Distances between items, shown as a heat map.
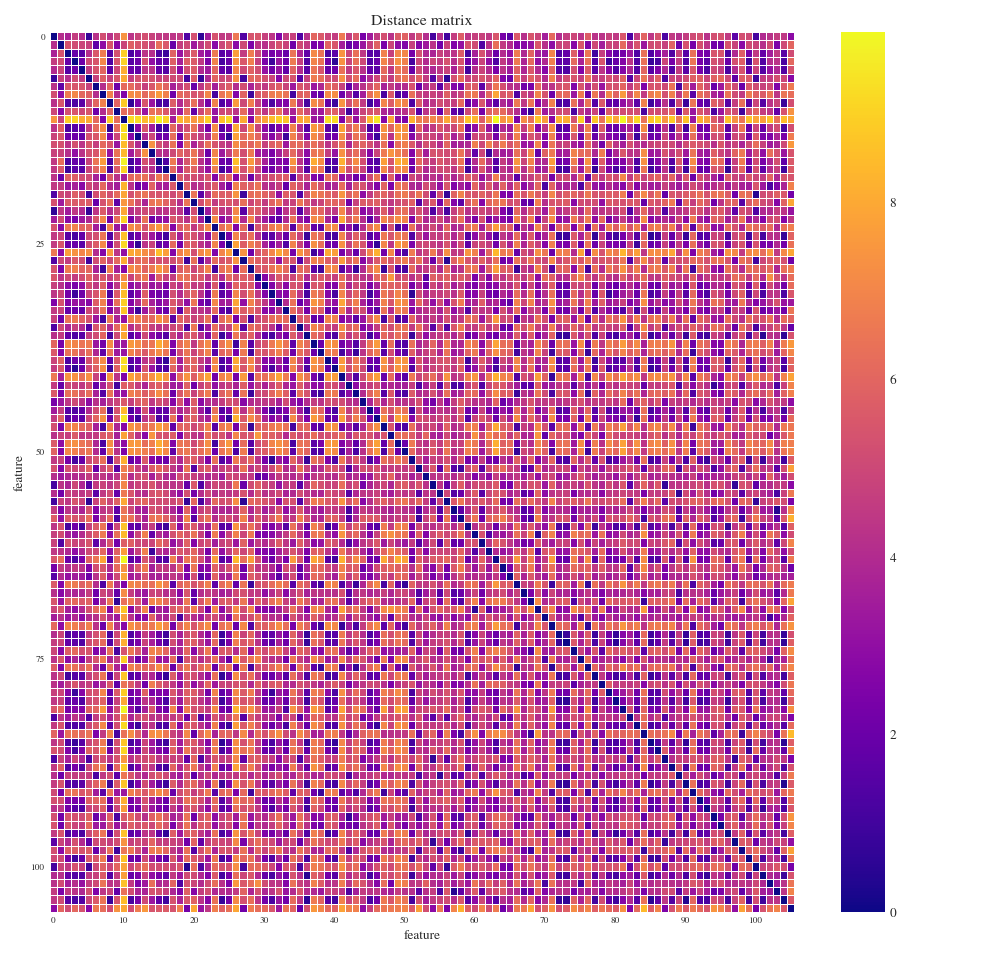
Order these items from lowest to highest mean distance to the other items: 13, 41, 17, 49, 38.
17, 38, 13, 49, 41
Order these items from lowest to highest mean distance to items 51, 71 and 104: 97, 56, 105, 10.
97, 56, 105, 10
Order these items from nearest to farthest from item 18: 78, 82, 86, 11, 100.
78, 86, 11, 82, 100
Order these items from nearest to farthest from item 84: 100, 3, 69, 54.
54, 3, 100, 69
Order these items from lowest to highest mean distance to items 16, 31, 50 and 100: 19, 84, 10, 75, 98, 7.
19, 75, 7, 98, 84, 10
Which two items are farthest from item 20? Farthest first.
105, 10
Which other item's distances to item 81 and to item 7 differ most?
10
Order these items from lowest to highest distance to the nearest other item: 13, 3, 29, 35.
3, 35, 29, 13
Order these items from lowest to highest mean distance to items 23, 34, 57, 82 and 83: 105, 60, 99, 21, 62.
21, 99, 62, 60, 105
